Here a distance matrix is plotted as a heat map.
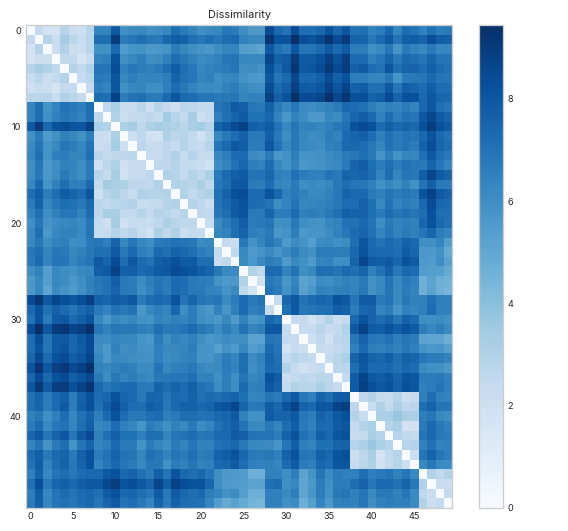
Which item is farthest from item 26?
10
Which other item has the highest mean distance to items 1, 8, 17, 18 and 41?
47
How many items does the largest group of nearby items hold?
14
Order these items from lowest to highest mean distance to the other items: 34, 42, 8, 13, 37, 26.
13, 8, 26, 34, 42, 37
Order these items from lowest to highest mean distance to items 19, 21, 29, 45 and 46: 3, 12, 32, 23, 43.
12, 43, 32, 23, 3
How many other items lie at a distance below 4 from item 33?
7
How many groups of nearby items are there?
8
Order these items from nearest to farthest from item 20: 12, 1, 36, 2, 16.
12, 16, 2, 36, 1
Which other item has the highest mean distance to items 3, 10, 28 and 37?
39
